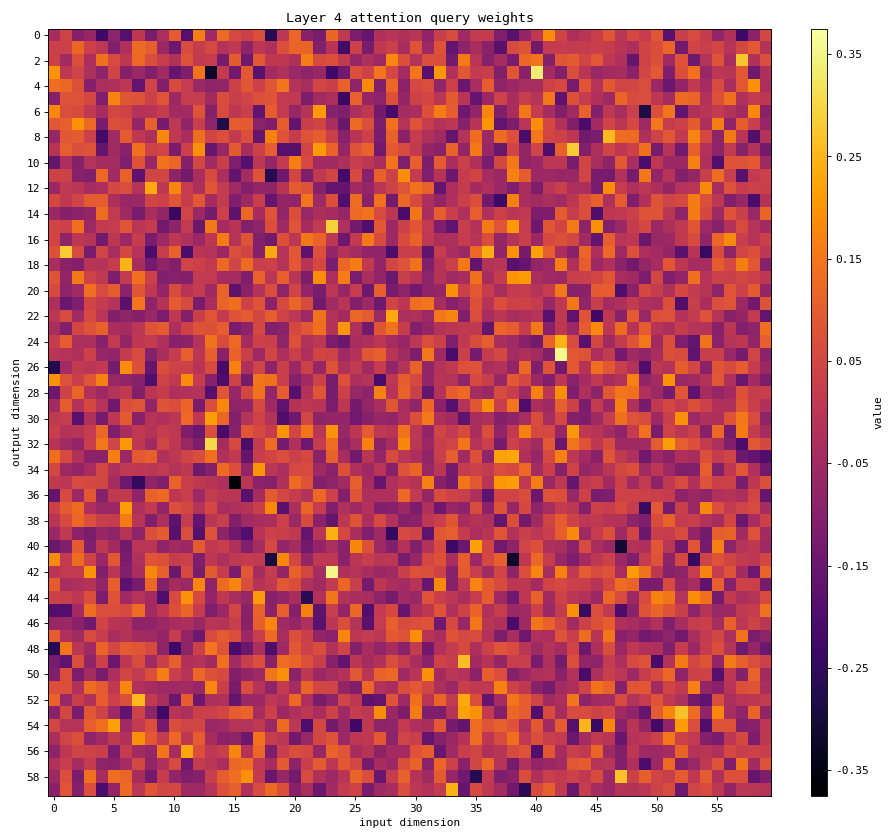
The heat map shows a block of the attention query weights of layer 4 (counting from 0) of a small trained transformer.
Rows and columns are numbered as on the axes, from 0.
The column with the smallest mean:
24
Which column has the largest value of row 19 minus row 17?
39
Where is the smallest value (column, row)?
15, 35
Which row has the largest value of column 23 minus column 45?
42
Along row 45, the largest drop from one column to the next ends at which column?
44
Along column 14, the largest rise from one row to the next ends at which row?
8
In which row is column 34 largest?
49
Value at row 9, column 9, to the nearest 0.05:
0.05
